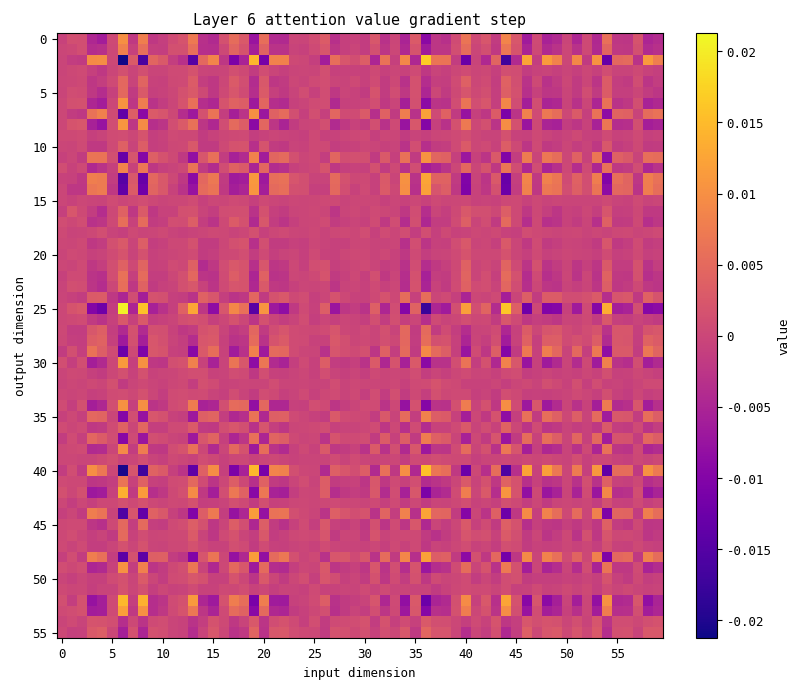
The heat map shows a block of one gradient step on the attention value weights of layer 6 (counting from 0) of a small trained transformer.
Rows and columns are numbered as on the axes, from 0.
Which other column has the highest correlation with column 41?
1
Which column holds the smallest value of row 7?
6
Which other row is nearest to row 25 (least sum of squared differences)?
52
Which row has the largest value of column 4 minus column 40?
2
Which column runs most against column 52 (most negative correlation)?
5
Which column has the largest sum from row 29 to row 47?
14
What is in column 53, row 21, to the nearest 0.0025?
-0.0025
